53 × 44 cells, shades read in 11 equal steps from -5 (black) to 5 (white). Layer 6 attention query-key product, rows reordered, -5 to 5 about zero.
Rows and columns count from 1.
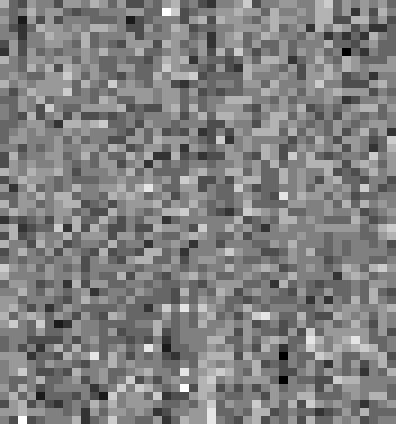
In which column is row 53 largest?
3
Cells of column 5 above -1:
32
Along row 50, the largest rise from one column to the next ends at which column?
13
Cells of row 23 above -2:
37
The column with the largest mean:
28
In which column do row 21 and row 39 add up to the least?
17
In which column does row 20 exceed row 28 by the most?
42
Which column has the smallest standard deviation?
34
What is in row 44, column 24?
1
